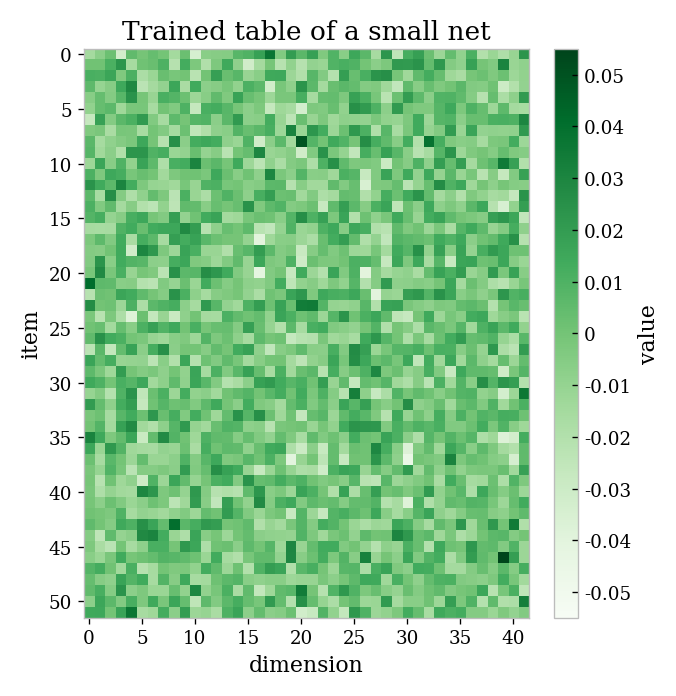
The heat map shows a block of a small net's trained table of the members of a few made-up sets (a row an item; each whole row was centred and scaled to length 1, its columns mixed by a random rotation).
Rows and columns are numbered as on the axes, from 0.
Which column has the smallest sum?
19
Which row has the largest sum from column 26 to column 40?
46
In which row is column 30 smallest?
37
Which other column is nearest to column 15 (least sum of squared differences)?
21
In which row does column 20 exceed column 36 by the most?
8
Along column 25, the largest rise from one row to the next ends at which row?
31
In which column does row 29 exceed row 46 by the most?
27
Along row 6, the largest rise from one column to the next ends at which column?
1
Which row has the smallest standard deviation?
48
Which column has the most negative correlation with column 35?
28
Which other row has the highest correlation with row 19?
33
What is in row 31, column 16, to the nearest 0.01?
0
